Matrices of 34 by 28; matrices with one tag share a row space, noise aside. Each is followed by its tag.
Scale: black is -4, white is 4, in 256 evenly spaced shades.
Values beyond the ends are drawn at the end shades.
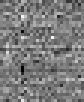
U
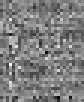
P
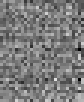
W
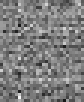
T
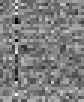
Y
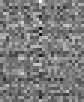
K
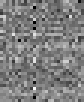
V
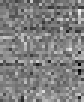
W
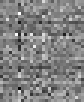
T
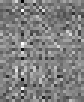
U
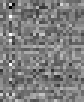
P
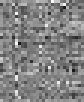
Y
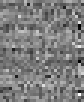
W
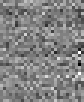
W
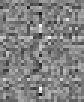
K
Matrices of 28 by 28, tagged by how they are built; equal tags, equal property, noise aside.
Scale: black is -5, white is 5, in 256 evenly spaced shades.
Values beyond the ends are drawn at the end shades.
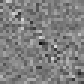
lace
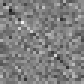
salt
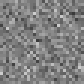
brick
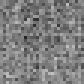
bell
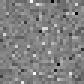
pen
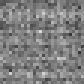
bell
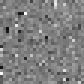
pen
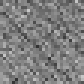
brick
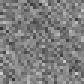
brick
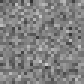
bell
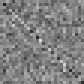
salt
